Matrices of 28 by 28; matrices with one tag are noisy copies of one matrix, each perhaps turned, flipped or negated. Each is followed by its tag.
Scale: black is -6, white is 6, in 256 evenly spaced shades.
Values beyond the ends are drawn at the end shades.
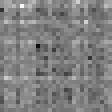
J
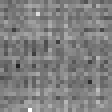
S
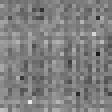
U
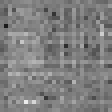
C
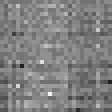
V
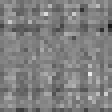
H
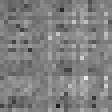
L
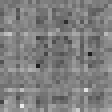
J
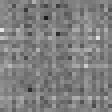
S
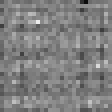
H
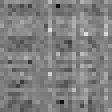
L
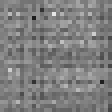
U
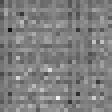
U
